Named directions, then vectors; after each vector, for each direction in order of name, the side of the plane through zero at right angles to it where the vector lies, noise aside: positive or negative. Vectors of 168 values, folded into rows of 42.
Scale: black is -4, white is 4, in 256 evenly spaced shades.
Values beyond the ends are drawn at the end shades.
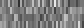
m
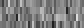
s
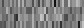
negative, positive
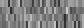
negative, negative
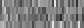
positive, negative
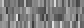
positive, negative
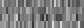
positive, negative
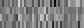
negative, positive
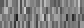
negative, positive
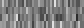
positive, negative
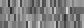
negative, negative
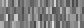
positive, negative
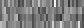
positive, negative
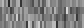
negative, negative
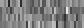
negative, negative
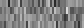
negative, negative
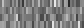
positive, negative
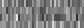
positive, negative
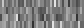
positive, negative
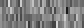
positive, positive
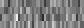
positive, negative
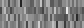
negative, negative
